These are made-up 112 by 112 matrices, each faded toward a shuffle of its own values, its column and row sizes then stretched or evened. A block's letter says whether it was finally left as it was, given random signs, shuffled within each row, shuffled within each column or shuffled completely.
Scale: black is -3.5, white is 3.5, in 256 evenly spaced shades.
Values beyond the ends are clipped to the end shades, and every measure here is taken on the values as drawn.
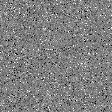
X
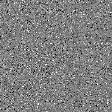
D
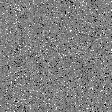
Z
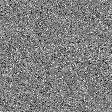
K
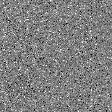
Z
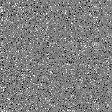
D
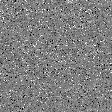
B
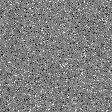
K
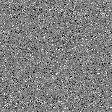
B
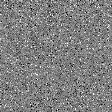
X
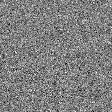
B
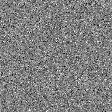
B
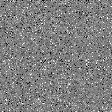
D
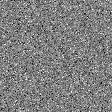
K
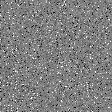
Z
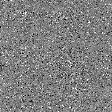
X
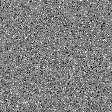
B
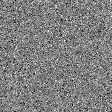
K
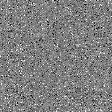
D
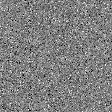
Z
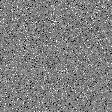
K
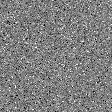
K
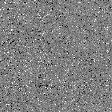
X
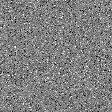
Z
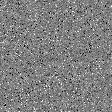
K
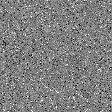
Z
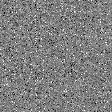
Z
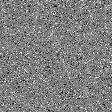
B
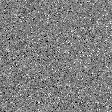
B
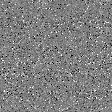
B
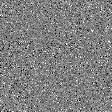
X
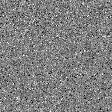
B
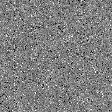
Z
